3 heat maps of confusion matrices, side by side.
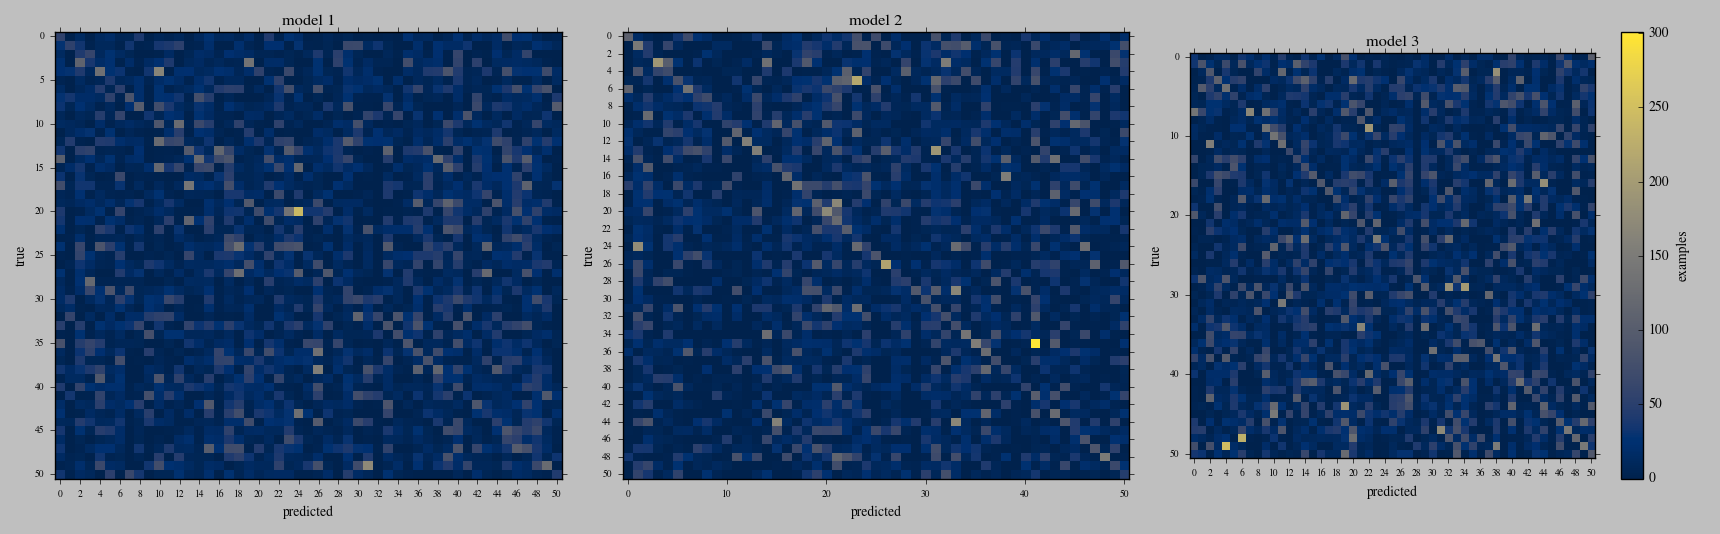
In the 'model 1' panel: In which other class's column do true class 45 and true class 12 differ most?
10
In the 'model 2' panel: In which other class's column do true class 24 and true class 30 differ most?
1
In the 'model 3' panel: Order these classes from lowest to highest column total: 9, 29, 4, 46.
46, 4, 29, 9
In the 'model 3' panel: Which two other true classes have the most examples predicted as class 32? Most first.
29, 23
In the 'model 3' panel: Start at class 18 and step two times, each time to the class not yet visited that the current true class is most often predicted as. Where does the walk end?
23
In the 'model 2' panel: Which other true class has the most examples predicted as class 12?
37
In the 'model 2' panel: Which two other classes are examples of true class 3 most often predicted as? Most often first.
32, 14
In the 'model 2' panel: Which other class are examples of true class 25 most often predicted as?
7
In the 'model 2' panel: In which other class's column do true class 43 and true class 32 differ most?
36
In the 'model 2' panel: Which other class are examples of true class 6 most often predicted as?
0
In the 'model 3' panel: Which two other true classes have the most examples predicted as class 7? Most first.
30, 46
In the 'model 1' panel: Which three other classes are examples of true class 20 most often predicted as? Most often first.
24, 23, 46
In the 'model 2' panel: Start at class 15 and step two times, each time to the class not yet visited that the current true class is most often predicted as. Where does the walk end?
45
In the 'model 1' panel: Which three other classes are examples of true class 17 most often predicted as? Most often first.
13, 47, 0
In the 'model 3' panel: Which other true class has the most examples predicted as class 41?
3
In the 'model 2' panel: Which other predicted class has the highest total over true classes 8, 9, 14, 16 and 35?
41
